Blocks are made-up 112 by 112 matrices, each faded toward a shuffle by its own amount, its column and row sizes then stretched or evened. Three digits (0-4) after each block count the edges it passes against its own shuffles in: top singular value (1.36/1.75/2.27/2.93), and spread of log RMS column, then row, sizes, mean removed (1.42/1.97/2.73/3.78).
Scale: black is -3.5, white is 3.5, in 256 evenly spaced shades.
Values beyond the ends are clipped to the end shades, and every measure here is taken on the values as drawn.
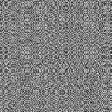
4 2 2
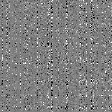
2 4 2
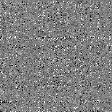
0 3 2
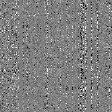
1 4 1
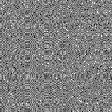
4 0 0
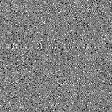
3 0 1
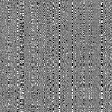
4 4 1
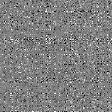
2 3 3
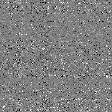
1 2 3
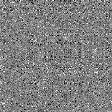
2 1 2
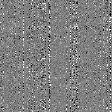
1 4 1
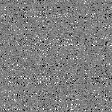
0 2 3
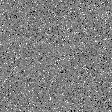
0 0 0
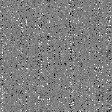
1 3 0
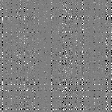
4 4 3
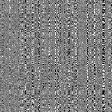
4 4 1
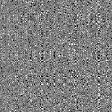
3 3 1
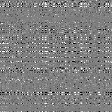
4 2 4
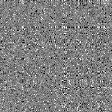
3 2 2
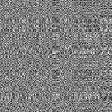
4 1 2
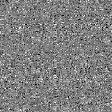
2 0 2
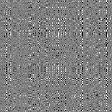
4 4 3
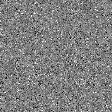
1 1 1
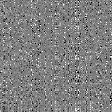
3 3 0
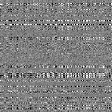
4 2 4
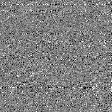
2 1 3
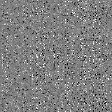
0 3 1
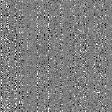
3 4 1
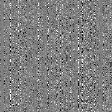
1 4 0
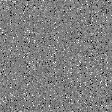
0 2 1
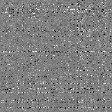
2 2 3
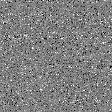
0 0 2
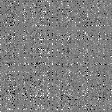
0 3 3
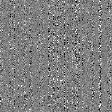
0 4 0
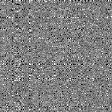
3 2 3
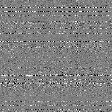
3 1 4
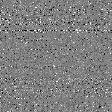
2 0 3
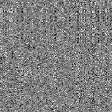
3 2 1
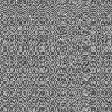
4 0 0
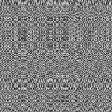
4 0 4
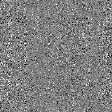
1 3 2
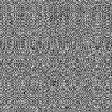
4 0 3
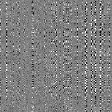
4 4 2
